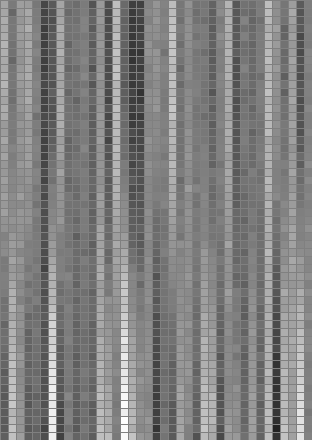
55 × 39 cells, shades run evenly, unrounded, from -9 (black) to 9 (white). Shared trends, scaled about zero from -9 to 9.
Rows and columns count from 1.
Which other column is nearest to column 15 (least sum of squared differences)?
29
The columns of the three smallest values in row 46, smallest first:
35, 20, 6
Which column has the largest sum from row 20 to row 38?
34
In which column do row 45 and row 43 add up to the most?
16
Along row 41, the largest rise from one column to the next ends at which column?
7
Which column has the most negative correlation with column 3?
12
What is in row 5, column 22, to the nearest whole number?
5
